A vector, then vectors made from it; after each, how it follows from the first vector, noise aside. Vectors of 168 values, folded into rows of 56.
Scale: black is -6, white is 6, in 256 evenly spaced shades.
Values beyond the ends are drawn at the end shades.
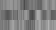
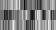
scaled up.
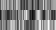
scaled up.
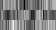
scaled up.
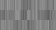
reversed, shrunk.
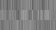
reversed, negated, shrunk.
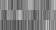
wrapped around, negated.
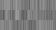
reversed, shrunk.
